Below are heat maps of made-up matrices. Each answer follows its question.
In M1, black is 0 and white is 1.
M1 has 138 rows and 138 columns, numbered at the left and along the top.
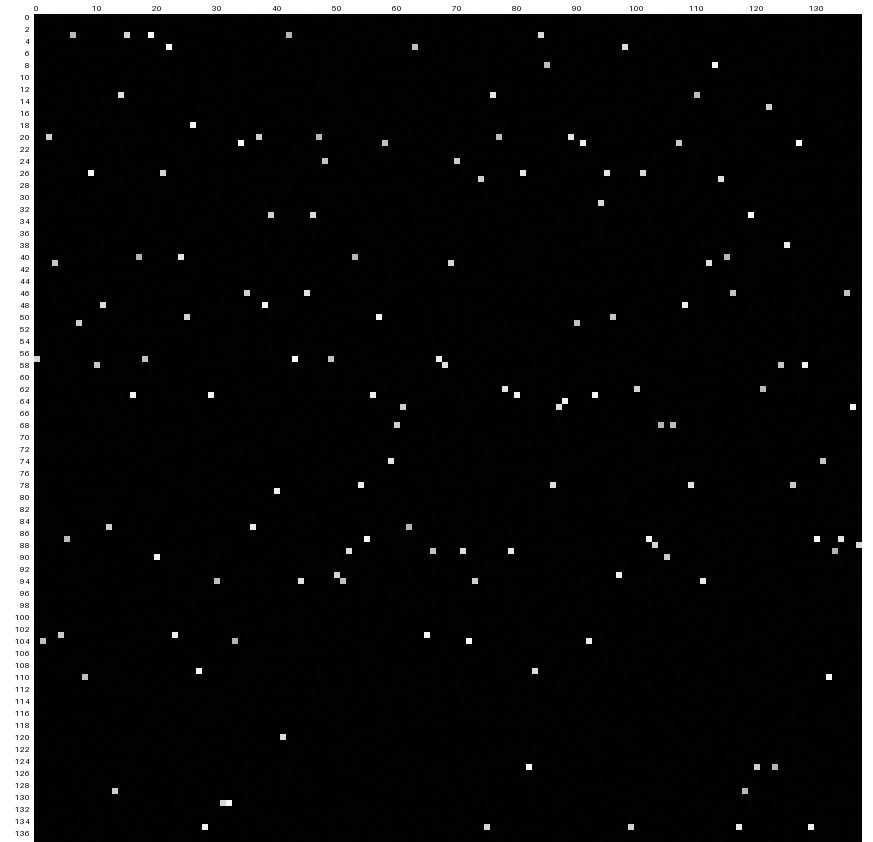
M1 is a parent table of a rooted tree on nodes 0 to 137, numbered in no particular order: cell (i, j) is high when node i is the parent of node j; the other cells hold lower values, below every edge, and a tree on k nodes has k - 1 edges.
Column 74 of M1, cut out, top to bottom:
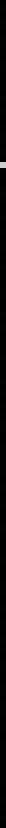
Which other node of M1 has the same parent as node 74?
114
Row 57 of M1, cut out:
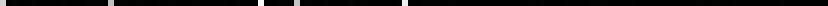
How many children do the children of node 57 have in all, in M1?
1
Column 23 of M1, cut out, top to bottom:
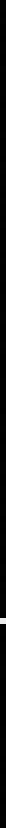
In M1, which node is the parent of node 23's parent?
88
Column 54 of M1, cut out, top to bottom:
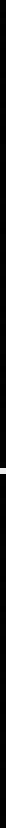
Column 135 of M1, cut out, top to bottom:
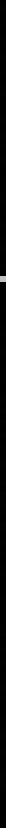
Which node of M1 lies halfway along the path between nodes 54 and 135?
8
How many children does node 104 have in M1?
4
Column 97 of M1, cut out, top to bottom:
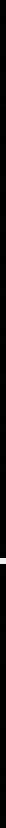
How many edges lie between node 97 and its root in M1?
8
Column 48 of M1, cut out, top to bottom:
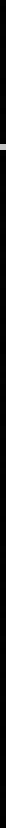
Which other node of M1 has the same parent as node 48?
70
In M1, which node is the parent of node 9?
26
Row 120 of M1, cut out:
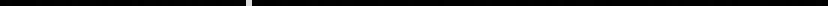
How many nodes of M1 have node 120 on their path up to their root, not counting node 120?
10
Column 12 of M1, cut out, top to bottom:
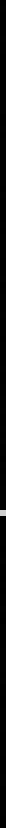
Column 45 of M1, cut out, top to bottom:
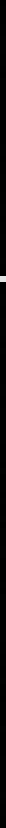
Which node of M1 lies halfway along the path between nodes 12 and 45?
13
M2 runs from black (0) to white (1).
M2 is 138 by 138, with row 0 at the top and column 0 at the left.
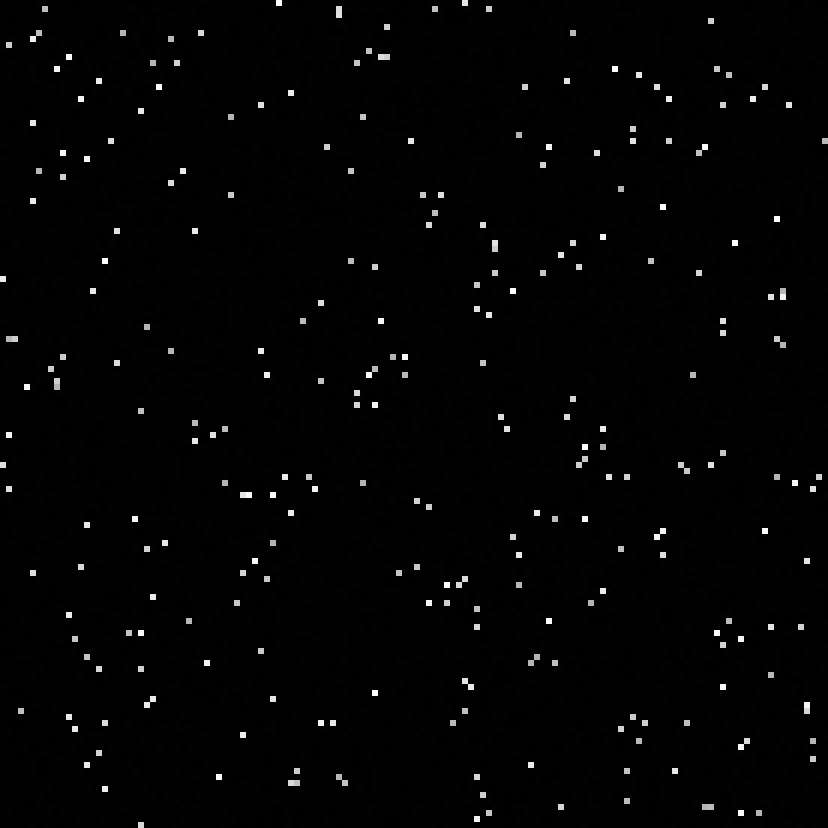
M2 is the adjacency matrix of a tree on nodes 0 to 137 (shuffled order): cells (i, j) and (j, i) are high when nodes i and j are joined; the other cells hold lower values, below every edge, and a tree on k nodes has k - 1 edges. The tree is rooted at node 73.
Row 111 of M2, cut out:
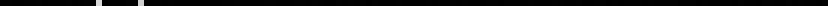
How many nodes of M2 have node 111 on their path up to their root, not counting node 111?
6
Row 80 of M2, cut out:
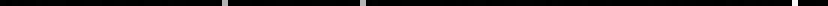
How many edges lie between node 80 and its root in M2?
5
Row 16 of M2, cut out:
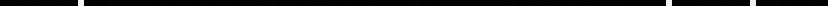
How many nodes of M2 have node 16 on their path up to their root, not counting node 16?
5
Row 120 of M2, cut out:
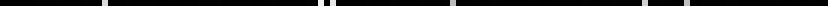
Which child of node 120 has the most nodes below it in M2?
53
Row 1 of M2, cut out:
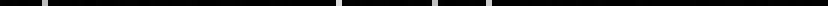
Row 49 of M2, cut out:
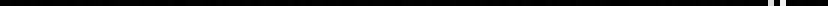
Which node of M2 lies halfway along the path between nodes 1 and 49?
79
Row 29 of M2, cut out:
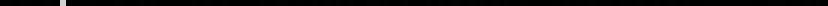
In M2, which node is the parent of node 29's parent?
59
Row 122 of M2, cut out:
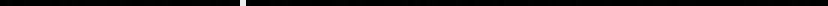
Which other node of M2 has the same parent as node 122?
95
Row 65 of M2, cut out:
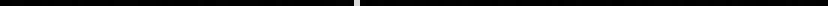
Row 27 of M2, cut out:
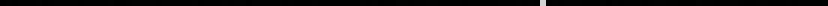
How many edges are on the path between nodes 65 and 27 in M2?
7
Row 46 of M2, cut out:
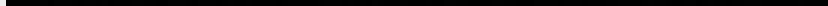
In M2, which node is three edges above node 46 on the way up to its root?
118
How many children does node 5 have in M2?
3
